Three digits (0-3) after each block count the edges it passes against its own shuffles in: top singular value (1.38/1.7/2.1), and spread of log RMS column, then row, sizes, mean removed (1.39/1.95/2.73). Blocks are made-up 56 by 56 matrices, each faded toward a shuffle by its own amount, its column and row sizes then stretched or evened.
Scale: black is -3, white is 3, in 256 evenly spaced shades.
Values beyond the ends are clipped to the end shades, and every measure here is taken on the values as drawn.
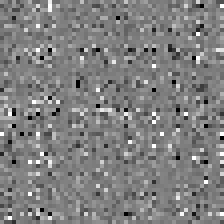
1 2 2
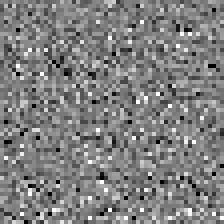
0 0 1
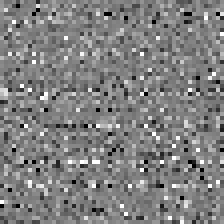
1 0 2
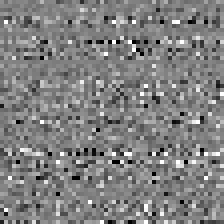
1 0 3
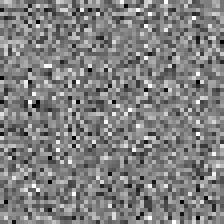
2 1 0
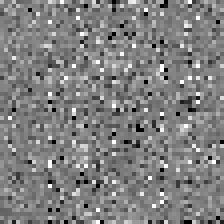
2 2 1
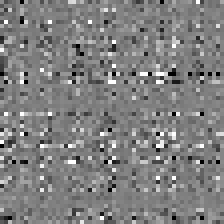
0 3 3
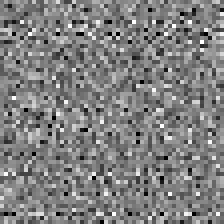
2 0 2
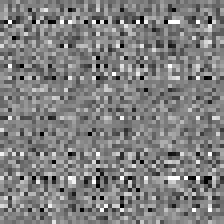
3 1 3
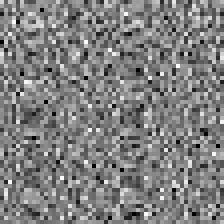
3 0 1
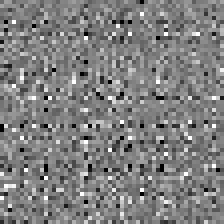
2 2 2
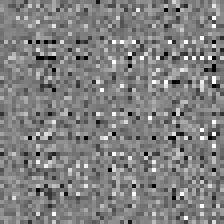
2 2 2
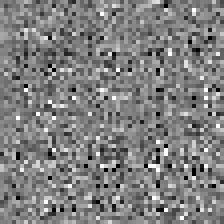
0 2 2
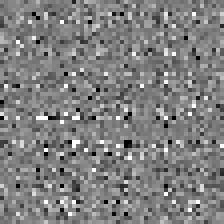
1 1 2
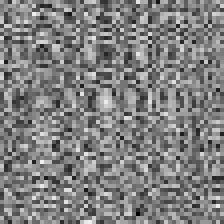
3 1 0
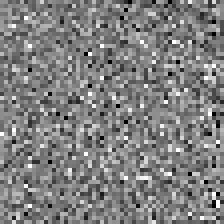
1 1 0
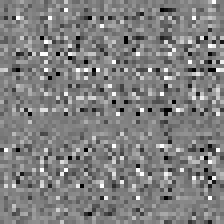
1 2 3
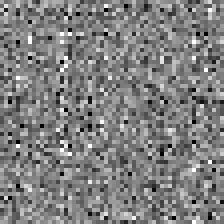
0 2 1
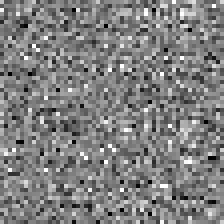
2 0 1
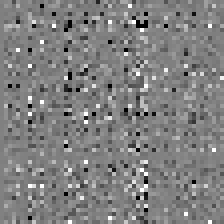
1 3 2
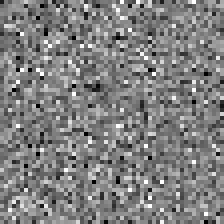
0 1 0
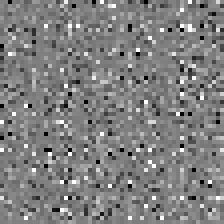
1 2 2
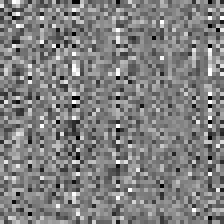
3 3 0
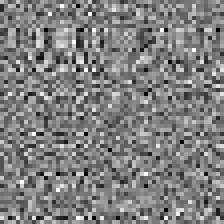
3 1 2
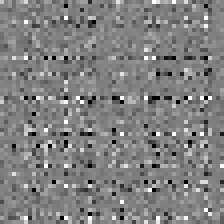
1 2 3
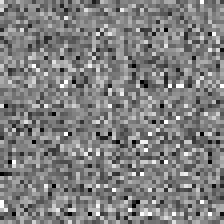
1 0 2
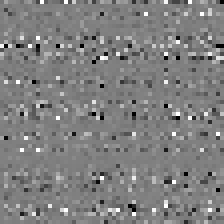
1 1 3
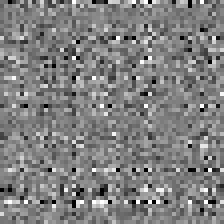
2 2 3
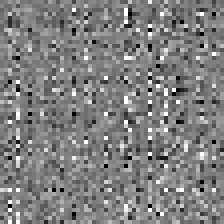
1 3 2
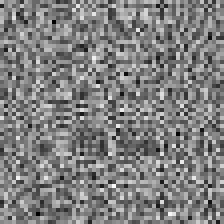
3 1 0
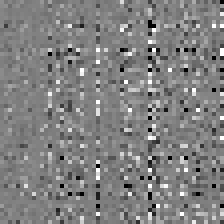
1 3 2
